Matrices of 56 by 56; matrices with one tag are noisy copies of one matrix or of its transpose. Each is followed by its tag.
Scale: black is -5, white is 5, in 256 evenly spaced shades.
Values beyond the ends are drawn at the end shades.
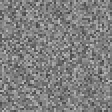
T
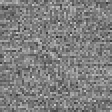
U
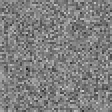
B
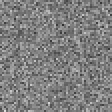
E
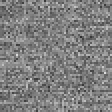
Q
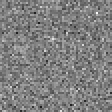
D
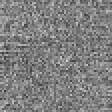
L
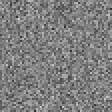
T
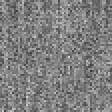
Q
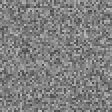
B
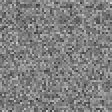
B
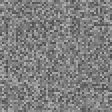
B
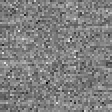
Q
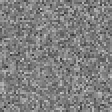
E
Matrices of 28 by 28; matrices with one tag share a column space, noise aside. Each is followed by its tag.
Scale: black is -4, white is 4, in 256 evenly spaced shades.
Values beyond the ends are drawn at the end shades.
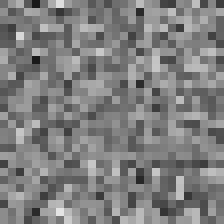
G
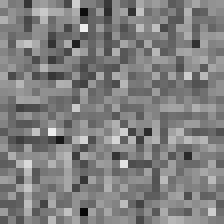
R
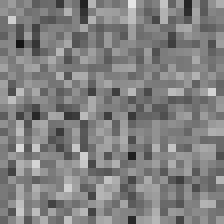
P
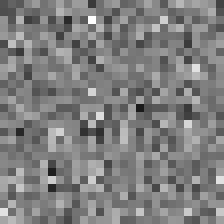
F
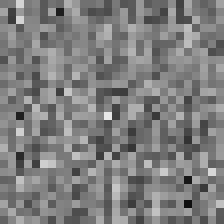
P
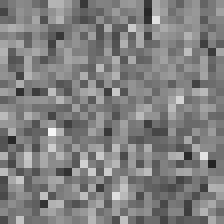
P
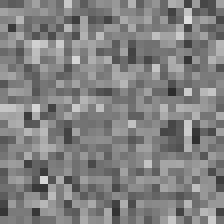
F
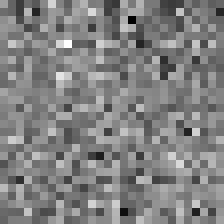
R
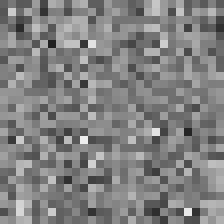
R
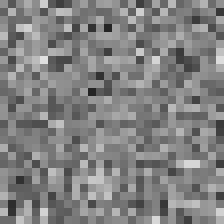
G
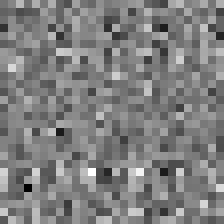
G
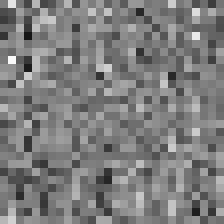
G
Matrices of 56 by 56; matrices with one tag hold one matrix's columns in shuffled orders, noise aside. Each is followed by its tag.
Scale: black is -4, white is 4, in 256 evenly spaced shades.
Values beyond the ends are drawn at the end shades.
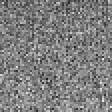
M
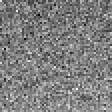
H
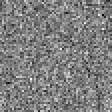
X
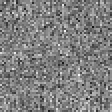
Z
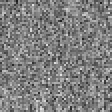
Z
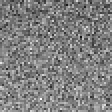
H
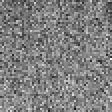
M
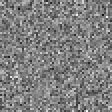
X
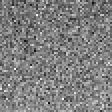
H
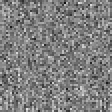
Z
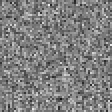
Z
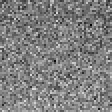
H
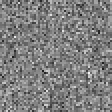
X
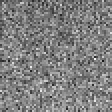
M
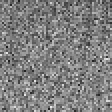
M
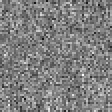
Z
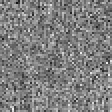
Z
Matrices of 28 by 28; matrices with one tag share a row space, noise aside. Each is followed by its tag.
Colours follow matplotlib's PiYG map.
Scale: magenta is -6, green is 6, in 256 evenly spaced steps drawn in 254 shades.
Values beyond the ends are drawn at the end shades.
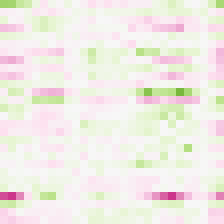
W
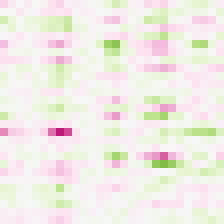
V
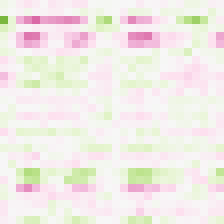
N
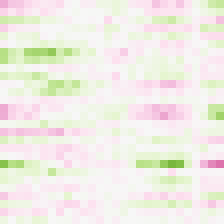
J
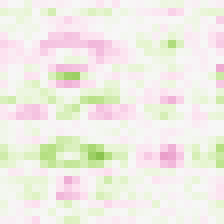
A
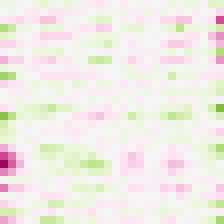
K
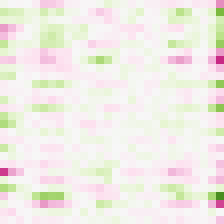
K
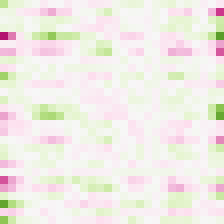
K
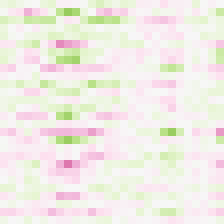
A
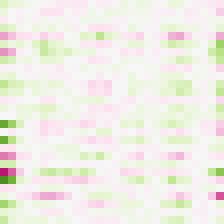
K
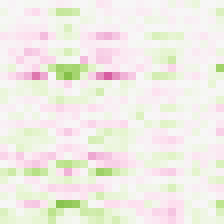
A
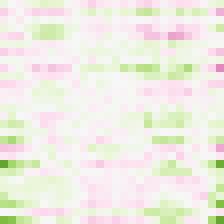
W
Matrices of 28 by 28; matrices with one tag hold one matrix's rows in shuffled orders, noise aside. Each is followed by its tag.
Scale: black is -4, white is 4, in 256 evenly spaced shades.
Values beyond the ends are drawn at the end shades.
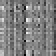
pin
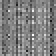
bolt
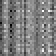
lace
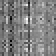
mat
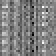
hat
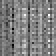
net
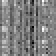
hat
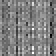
bolt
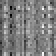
lace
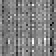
bolt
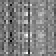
mat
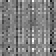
bolt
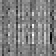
bolt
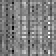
net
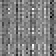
bolt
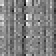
pin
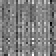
bolt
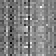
mat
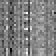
mat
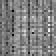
net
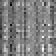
lace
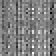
bolt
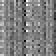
pin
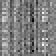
hat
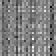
bolt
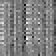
pin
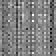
bolt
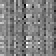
pin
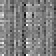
pin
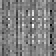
bolt
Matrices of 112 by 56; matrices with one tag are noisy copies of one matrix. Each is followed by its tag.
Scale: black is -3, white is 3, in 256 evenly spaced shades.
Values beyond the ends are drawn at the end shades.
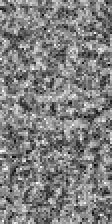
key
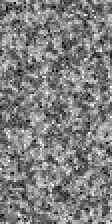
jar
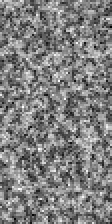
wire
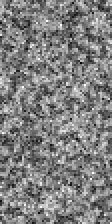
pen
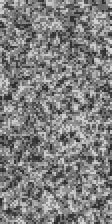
pen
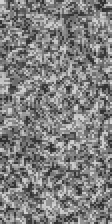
pen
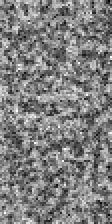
key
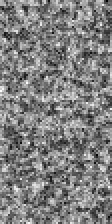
key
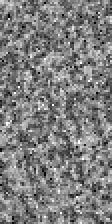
wire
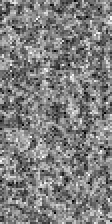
jar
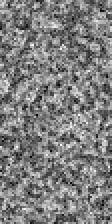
pen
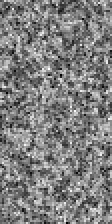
jar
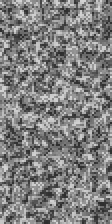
key
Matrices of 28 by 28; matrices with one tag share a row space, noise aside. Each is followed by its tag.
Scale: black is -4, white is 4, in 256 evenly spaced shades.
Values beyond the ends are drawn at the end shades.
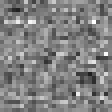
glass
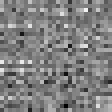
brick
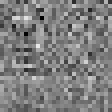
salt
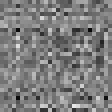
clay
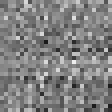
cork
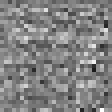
glass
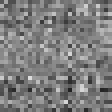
brick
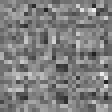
glass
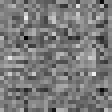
glass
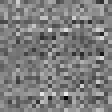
clay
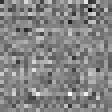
salt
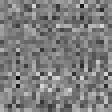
clay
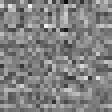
brick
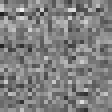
brick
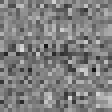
brick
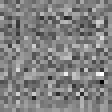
clay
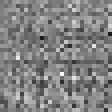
cork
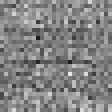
salt
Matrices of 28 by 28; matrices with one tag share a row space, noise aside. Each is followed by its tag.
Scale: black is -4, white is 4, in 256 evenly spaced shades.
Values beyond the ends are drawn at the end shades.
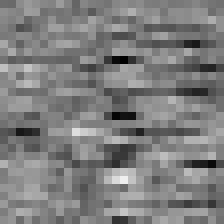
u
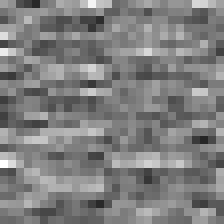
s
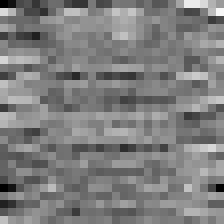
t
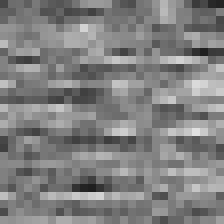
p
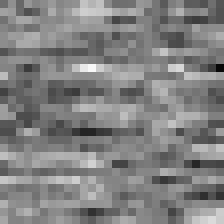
p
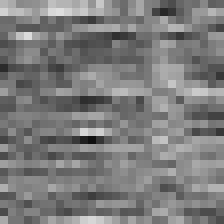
p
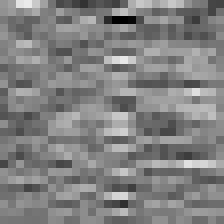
u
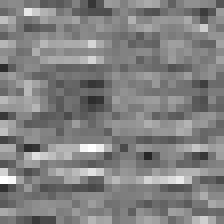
s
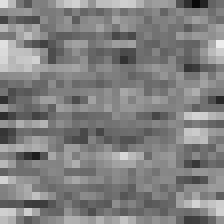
t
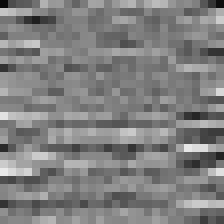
t
